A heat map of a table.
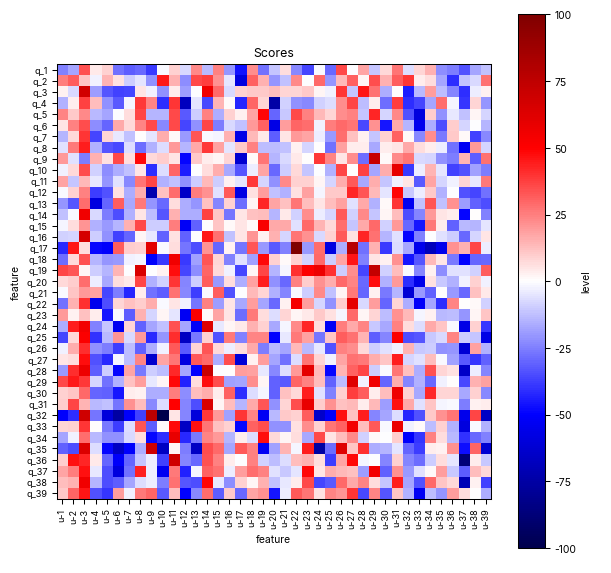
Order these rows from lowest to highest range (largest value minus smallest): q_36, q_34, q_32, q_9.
q_34, q_9, q_36, q_32
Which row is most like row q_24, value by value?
q_28
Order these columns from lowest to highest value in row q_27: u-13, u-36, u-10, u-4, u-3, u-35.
u-4, u-36, u-35, u-10, u-13, u-3
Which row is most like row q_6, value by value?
q_39
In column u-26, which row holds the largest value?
q_35
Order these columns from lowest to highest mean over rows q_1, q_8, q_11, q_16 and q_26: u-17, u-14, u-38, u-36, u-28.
u-36, u-17, u-38, u-28, u-14
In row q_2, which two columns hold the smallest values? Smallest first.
u-17, u-36
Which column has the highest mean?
u-3
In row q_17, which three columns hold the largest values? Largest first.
u-22, u-27, u-9
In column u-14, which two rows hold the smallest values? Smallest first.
q_4, q_1
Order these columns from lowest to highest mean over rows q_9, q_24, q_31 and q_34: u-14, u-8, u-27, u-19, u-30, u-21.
u-30, u-21, u-8, u-27, u-19, u-14
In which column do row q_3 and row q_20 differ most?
u-28
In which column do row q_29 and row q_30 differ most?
u-34
